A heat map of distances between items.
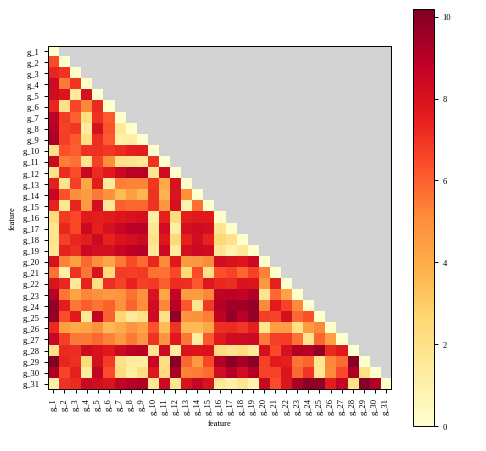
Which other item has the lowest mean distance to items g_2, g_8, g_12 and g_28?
g_10
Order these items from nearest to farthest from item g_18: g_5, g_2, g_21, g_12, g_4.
g_12, g_21, g_2, g_4, g_5
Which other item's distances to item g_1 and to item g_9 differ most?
g_29
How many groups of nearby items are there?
6
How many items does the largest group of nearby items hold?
9
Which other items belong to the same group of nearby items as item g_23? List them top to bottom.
g_20, g_26
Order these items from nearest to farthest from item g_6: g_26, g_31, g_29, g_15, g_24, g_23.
g_15, g_26, g_23, g_24, g_29, g_31
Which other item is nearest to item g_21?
g_2
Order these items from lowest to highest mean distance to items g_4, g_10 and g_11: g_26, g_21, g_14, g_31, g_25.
g_25, g_26, g_14, g_21, g_31
